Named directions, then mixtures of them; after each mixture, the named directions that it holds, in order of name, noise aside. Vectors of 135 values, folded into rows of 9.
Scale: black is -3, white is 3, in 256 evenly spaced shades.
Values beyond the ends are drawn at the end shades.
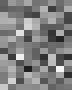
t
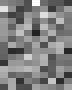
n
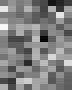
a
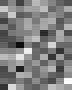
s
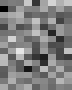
a, n, t.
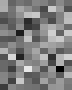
t.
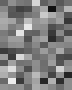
n, t.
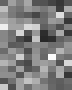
a, t.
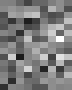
t.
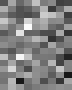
n, s, t.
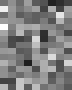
a.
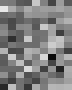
n, s, t.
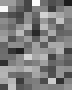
n.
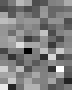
s, t.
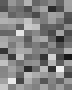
t.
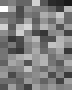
a, n, s.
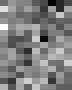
a.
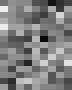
a.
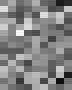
a, n, t.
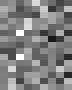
n, s, t.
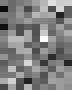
a.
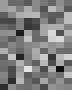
t.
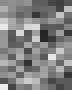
a, t.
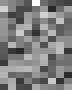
n.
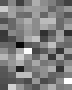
s.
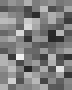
t.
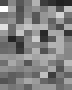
a, n, s.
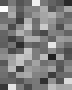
n, s.
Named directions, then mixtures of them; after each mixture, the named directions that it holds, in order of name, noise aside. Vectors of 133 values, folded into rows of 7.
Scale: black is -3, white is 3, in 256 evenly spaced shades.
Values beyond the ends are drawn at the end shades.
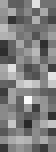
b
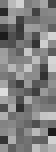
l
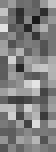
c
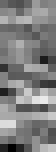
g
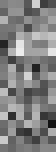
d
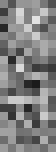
c.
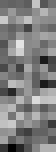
d, g.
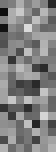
c, l.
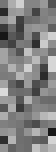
l.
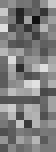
c.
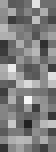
b.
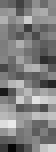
g.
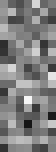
b.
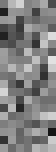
l.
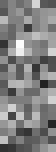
d, g.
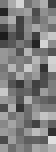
l.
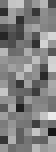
l.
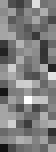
b, g.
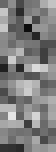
c, g.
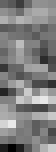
g.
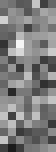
d, g.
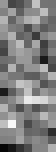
b, g.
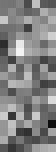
d, g.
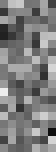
l.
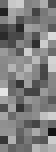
l.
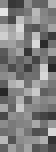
l.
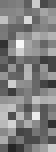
d, g.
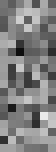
c, d.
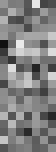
b, d.
